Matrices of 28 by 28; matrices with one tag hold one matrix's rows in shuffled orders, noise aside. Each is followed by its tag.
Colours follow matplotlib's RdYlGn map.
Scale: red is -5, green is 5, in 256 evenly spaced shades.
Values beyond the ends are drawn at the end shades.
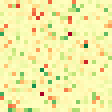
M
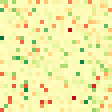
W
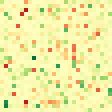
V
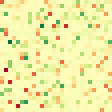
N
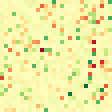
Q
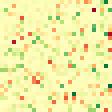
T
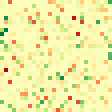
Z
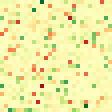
M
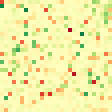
W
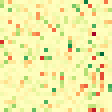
Q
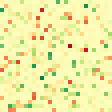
M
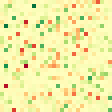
V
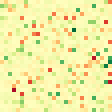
T
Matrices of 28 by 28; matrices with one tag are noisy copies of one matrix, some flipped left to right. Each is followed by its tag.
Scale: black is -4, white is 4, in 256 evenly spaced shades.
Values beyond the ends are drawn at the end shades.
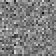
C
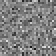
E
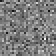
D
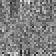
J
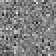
C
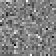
C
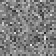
D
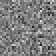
C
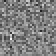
D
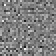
E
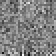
J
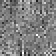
J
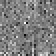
J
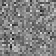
D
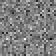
D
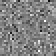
D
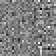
C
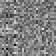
C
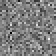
D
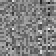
C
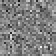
D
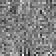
J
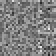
C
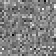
E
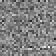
E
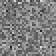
D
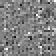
C
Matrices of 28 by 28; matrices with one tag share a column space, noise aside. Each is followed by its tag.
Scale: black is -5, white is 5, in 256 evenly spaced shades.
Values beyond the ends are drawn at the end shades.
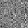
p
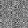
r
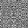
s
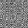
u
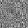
p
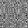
p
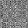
r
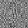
p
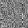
p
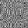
p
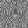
p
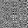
u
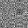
p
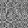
p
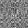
p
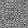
u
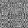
p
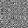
u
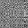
s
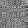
r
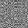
u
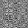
u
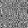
p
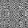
s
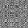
r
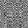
s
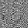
u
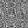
p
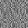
p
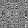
s
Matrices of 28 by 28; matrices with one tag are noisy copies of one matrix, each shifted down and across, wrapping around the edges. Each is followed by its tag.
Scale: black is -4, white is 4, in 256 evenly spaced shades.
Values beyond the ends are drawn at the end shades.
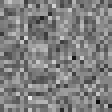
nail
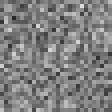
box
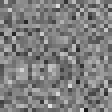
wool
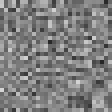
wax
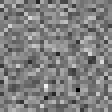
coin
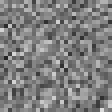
box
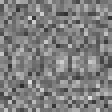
wool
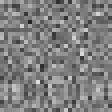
wool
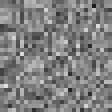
nail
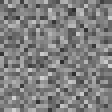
coin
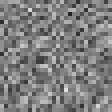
box
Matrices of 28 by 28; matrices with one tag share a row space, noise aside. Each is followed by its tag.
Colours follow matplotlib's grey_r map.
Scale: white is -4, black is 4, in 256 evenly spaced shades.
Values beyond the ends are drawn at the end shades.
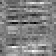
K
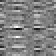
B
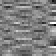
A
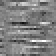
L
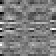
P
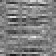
K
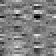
B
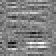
K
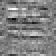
K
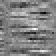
L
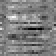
K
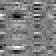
B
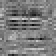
K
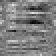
K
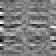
P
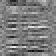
K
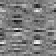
B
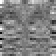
P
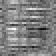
K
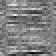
K
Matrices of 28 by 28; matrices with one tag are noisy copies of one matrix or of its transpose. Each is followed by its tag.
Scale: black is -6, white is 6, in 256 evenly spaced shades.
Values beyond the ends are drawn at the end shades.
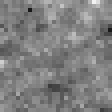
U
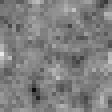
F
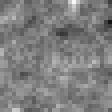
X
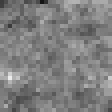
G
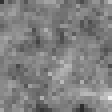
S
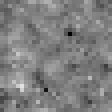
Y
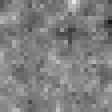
X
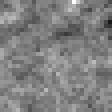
X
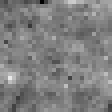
G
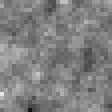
U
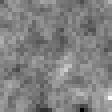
S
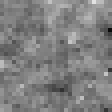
U
